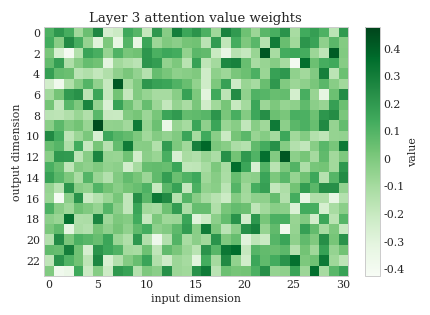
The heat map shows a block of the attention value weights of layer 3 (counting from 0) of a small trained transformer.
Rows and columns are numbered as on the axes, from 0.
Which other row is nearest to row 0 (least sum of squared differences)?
14
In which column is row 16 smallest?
1
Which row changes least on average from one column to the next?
8
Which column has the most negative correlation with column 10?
30
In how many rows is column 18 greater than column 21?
9
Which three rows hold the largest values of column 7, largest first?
5, 23, 7
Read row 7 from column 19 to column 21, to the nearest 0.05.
-0.2 -0.1 0.15
